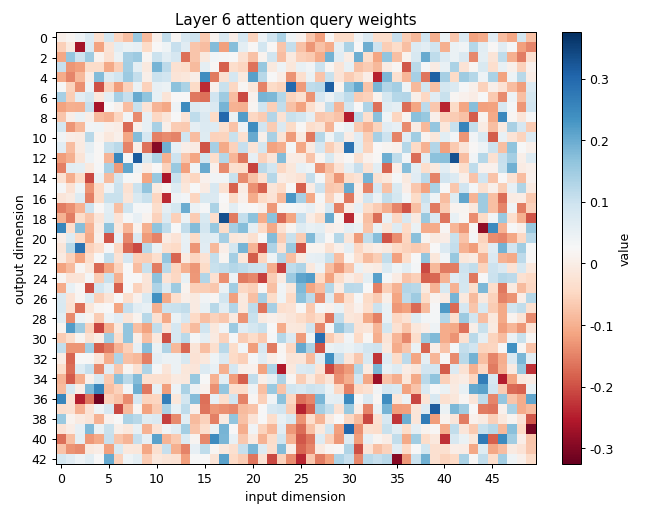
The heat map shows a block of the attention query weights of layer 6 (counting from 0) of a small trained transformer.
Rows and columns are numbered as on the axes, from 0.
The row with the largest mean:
12
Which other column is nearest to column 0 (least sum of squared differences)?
29
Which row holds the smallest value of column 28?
33
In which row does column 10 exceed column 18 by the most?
26
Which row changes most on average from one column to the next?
36
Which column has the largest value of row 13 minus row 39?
49
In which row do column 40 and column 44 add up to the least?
7
